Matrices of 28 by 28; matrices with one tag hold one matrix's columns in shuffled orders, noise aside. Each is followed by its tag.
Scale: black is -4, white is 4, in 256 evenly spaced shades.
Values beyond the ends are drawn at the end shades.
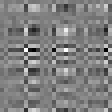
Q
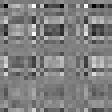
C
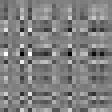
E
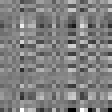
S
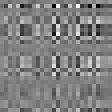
C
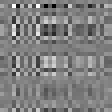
C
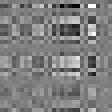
C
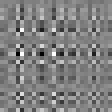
E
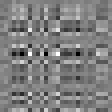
E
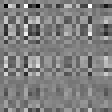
C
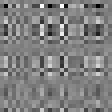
C
